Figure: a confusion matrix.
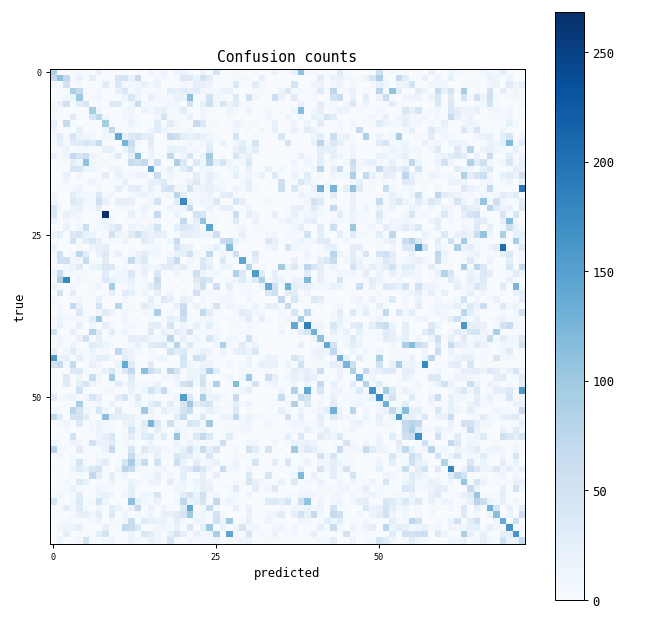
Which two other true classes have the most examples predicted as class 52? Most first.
3, 25
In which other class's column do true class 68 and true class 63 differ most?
21
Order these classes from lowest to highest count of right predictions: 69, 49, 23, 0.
0, 23, 69, 49
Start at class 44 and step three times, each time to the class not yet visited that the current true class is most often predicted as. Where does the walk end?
7
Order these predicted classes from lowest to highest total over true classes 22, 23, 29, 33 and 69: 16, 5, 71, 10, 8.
10, 5, 16, 71, 8
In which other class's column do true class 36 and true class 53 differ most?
8
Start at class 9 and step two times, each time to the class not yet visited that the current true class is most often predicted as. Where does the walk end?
30
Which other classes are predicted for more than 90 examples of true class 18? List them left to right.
41, 43, 46, 72
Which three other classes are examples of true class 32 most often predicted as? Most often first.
2, 39, 1
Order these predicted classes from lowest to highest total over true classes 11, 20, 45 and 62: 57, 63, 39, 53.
39, 63, 53, 57
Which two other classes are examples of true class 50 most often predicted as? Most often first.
20, 23
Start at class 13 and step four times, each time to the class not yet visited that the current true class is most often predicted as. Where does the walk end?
5
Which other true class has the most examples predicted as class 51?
49
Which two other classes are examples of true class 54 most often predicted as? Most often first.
15, 24
